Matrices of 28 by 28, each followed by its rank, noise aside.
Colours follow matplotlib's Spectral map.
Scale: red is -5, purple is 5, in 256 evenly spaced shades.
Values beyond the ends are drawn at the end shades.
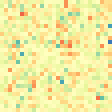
seven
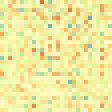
six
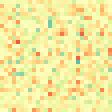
seven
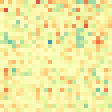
five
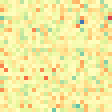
seven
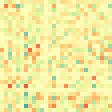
seven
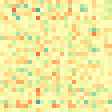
five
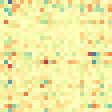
four
